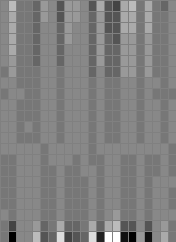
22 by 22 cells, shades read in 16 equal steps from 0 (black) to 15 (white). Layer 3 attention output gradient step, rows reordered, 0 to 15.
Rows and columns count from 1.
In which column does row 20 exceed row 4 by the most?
15
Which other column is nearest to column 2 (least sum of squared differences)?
17
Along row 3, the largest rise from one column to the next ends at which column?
16
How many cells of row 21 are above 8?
6
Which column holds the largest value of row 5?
2
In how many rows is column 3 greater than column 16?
8
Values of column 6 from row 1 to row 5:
9 9 8 8 8
